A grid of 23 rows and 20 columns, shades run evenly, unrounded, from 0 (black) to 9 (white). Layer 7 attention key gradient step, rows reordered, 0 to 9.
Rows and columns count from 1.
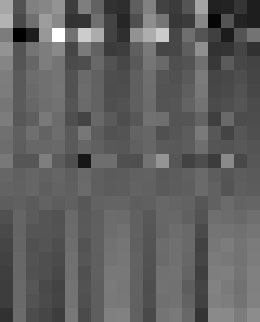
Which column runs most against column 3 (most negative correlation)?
13
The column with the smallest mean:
17
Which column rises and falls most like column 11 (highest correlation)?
7
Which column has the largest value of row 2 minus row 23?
1
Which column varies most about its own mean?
5
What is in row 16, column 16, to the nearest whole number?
3
